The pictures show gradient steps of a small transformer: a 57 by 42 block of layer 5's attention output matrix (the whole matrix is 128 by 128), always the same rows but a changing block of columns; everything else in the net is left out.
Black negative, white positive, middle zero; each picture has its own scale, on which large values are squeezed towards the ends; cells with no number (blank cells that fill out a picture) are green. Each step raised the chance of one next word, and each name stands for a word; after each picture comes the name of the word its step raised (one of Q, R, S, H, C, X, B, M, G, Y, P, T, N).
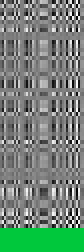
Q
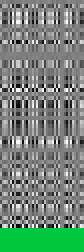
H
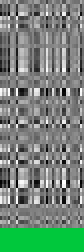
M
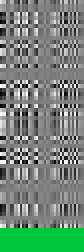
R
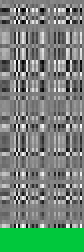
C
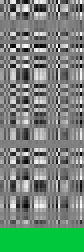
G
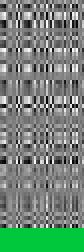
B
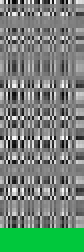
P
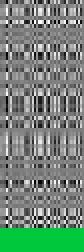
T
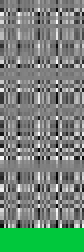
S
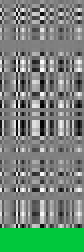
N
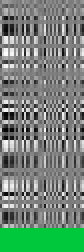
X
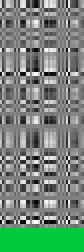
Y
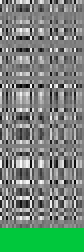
P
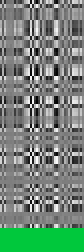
B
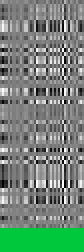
M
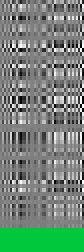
G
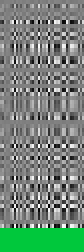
S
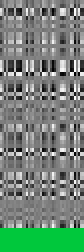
C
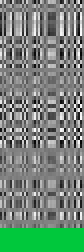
X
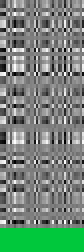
Y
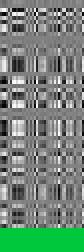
N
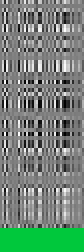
N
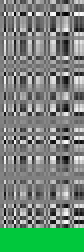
Q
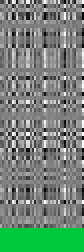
R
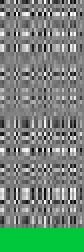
R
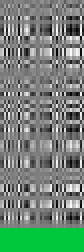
X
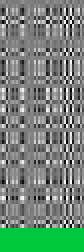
M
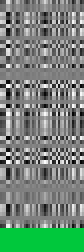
R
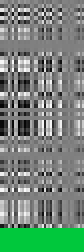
N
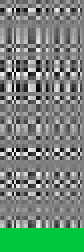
C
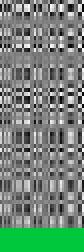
G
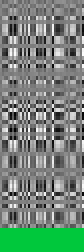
X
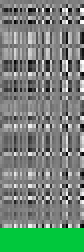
C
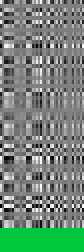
S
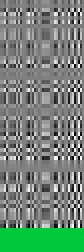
S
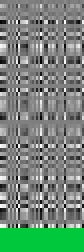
S
